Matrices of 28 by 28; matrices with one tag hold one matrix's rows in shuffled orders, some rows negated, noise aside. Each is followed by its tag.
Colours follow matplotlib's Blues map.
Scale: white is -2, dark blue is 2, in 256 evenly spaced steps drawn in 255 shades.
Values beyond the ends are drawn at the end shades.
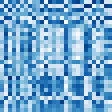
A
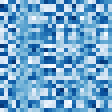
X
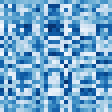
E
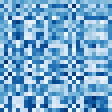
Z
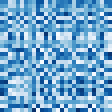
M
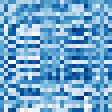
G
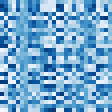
X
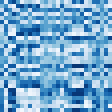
G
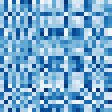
A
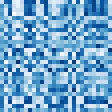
Z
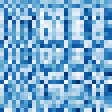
A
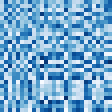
A
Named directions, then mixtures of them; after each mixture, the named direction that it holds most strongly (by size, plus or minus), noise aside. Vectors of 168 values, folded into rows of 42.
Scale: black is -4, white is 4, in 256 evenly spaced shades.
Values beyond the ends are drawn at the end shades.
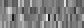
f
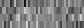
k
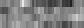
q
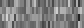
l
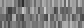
f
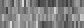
q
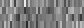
k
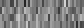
k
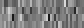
f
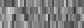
f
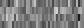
l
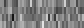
f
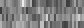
q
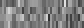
f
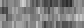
q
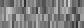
l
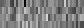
k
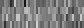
k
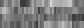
q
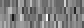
f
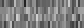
l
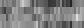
q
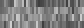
l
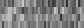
l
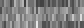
k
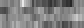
q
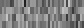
l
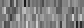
k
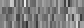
k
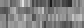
q
